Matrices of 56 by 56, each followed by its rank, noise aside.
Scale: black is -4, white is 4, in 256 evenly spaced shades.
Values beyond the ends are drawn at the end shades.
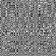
six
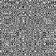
six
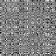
four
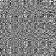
five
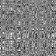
five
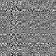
five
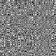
seven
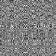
seven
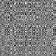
four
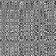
four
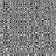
five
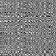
four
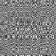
four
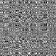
six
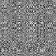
five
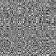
five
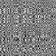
four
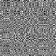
five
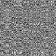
six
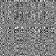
four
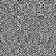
six
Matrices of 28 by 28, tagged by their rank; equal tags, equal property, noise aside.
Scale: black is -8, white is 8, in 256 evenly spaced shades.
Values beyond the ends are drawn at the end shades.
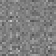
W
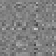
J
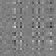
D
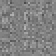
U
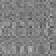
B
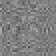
W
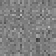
B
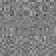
B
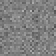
B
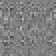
B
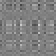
D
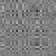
J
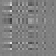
D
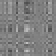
D
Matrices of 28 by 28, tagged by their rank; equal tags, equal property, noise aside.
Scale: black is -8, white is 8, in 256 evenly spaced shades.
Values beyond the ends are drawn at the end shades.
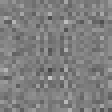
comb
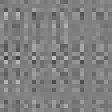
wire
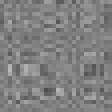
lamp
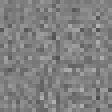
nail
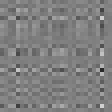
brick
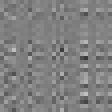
wire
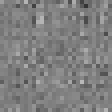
comb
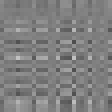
brick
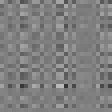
brick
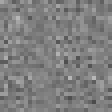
nail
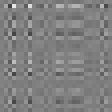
brick
